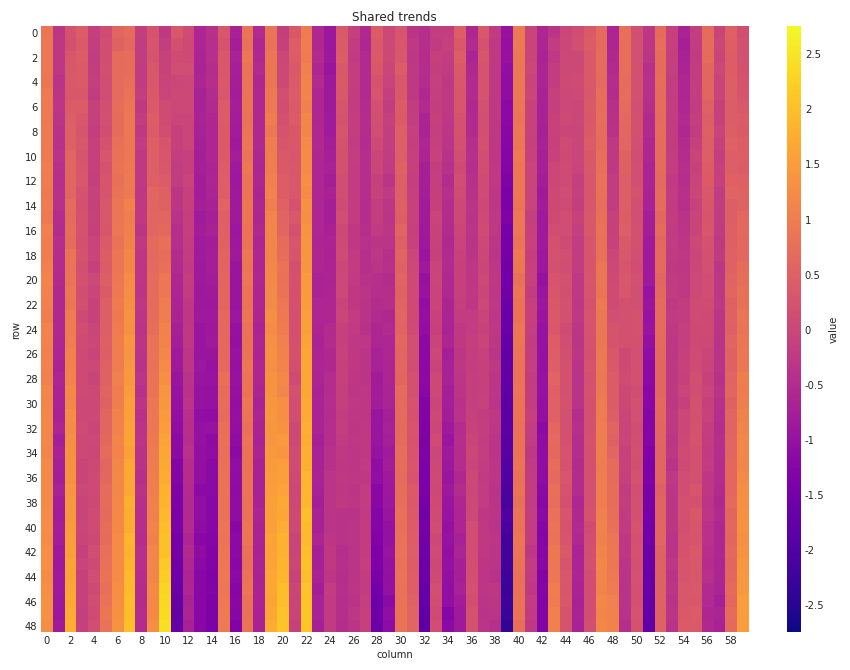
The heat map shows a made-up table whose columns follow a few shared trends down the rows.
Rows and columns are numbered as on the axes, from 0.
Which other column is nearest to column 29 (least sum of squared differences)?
34
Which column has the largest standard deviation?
10
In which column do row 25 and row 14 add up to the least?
39
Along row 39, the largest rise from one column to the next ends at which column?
40
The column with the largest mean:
22
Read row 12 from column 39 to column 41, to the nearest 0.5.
-1.5 1 0
